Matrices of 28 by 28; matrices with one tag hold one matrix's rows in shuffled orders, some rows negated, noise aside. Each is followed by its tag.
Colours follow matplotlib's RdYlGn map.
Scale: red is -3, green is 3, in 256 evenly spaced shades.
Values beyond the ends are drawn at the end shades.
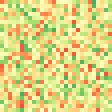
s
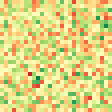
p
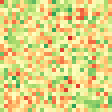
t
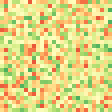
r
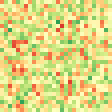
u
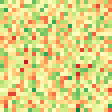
r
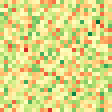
p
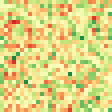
t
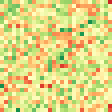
t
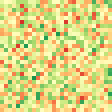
s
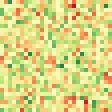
s
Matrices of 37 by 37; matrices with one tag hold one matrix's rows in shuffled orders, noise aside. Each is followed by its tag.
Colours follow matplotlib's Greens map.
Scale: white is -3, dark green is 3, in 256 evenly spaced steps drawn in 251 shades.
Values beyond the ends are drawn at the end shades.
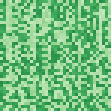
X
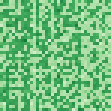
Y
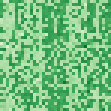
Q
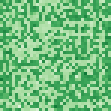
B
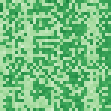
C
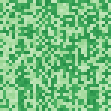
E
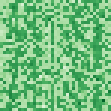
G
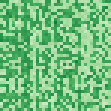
Y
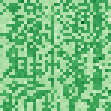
G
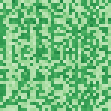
X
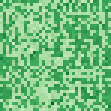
B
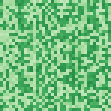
E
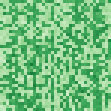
G
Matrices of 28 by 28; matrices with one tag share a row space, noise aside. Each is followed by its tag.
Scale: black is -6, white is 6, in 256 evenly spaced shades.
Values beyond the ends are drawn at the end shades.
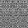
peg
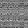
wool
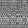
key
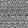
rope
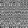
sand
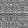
wool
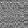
wool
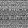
key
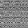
sand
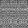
peg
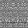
peg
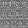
key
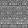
key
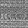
rope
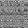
wool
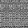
sand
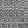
wool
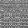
sand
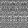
peg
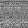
sand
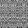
key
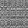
rope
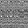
wool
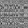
wool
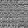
wool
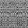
key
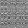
rope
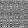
wool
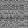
wool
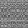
rope
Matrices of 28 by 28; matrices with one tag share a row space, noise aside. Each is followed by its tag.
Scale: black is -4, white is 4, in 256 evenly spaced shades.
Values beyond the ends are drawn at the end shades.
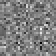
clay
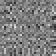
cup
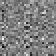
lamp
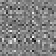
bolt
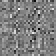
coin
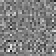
cup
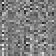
lamp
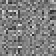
bolt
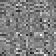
clay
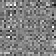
cup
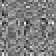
lamp
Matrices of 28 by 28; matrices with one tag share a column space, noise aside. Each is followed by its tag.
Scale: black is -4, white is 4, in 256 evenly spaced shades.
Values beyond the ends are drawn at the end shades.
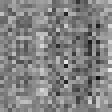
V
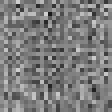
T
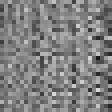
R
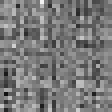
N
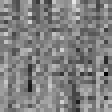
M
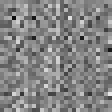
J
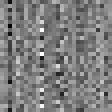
R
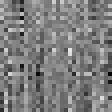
M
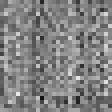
V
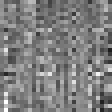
M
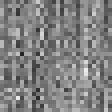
N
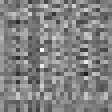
T
